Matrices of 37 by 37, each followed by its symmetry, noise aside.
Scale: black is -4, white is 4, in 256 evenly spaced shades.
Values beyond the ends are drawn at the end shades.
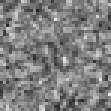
same after a half turn.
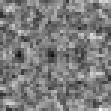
mirrored top to bottom.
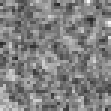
symmetric across the other diagonal.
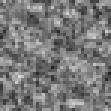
same after a half turn.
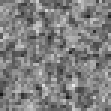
same after a half turn.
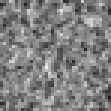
no symmetry.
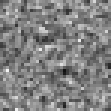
same after a half turn.
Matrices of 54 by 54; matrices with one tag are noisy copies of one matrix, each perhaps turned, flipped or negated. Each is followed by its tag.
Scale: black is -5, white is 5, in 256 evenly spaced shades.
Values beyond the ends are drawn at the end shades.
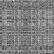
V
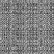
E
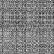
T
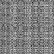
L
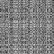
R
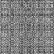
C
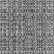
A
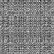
E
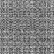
A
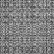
A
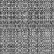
T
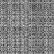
T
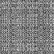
E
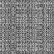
E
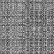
T
